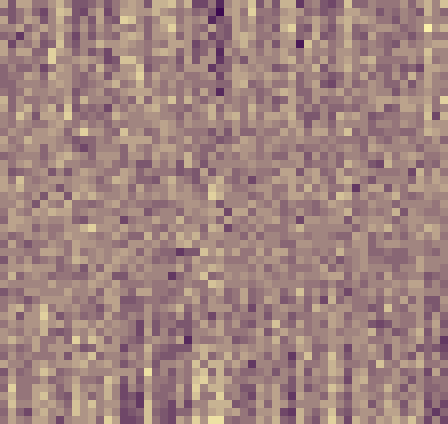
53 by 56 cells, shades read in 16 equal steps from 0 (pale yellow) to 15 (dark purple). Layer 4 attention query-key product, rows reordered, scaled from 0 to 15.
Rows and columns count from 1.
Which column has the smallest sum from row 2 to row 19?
54
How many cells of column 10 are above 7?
22
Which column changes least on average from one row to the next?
33
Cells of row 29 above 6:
30
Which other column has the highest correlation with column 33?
2
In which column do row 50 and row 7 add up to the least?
7
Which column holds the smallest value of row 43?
10
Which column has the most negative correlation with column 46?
31
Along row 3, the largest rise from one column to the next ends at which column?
27
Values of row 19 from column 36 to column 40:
8 7 9 8 8
